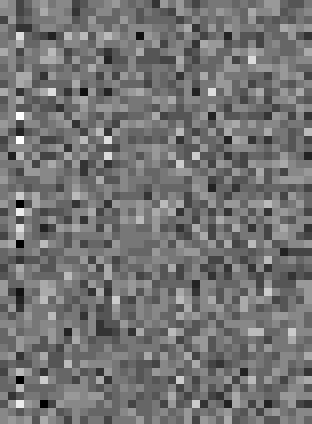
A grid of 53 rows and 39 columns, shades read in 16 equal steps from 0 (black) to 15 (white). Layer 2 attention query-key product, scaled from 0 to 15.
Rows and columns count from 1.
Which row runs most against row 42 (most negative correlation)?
35
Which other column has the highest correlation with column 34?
23
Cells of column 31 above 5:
37
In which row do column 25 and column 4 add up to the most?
51
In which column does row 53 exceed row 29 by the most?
6
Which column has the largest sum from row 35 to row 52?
32
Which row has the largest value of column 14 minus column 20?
18
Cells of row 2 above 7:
17
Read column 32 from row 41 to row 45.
8 11 7 9 6
